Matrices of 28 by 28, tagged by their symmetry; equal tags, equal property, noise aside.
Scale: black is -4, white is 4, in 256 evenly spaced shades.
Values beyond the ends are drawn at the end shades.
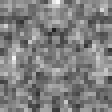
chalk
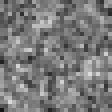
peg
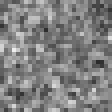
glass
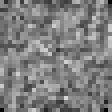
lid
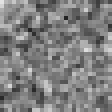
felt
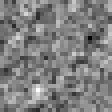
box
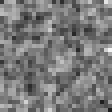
felt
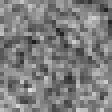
peg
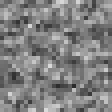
lid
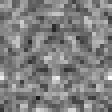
chalk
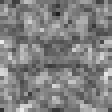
chalk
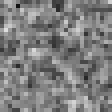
glass
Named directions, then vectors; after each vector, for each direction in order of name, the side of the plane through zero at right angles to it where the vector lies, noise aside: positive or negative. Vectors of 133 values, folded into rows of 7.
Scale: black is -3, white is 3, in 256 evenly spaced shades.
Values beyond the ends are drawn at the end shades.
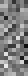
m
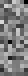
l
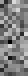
positive, negative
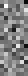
positive, positive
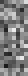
negative, negative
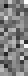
negative, negative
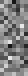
negative, positive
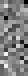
positive, positive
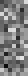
negative, negative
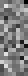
positive, positive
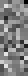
positive, positive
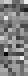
negative, negative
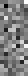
negative, negative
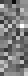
negative, positive
